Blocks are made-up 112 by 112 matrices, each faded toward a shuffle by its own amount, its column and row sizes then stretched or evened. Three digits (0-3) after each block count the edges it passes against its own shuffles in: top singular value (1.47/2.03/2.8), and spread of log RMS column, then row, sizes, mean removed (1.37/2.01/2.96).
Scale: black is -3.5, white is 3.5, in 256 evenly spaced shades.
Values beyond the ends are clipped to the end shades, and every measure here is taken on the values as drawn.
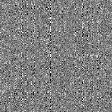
2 3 1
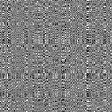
3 3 1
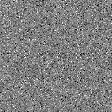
1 0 1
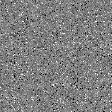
0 2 1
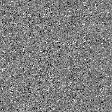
0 2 1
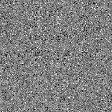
1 1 1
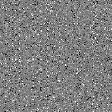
2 2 0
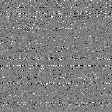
2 0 3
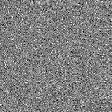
2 0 0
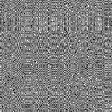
3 2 0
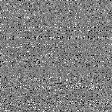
1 1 3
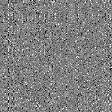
2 2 0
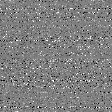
0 0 3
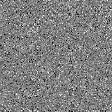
1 1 1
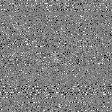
1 0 3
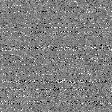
0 0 3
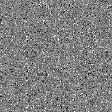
1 2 1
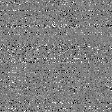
0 2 3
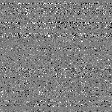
1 1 3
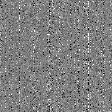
0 3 0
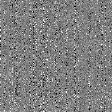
0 3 0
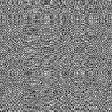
3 1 1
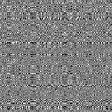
3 1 3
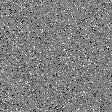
0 0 0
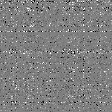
0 2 3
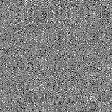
2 0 1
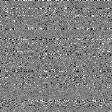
2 1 3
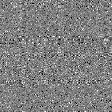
2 0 2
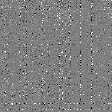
1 3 2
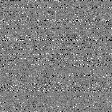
0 0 3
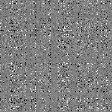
0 3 3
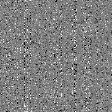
0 3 1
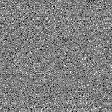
2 0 1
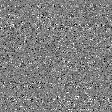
1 0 2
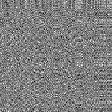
3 0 0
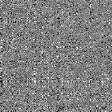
2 2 2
